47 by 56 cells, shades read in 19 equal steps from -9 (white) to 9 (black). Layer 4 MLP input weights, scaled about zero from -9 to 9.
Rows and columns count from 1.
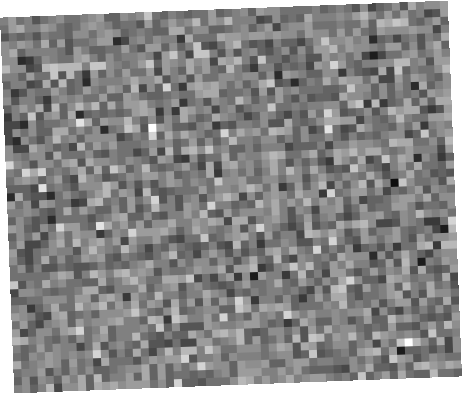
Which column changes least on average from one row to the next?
17
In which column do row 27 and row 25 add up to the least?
26
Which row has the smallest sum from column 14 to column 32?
28
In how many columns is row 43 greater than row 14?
21
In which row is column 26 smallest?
25
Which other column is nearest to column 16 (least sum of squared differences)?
42
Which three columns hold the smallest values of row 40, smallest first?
9, 19, 48
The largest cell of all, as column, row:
49, 23
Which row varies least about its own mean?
1
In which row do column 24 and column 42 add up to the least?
8
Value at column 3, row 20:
-6
